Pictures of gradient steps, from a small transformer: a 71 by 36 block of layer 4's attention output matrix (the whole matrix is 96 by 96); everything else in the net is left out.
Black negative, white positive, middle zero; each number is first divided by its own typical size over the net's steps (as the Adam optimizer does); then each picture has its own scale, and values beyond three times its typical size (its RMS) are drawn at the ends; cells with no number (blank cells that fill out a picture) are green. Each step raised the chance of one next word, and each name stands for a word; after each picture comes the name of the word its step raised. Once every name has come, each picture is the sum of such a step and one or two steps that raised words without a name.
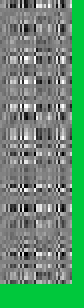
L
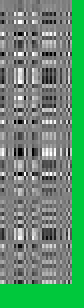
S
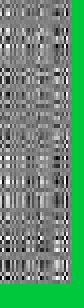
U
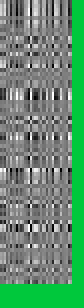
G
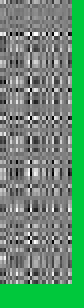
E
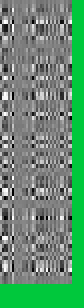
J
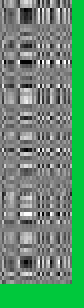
G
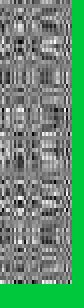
S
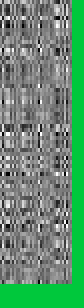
G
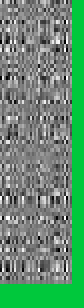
J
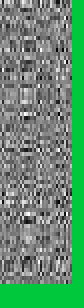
J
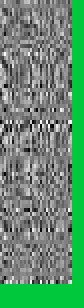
S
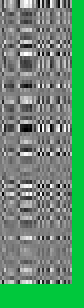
L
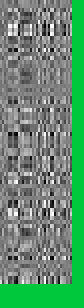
S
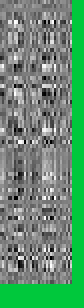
J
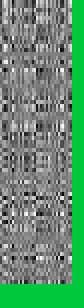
G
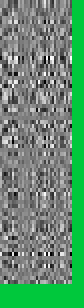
L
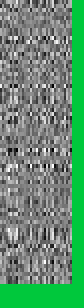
S
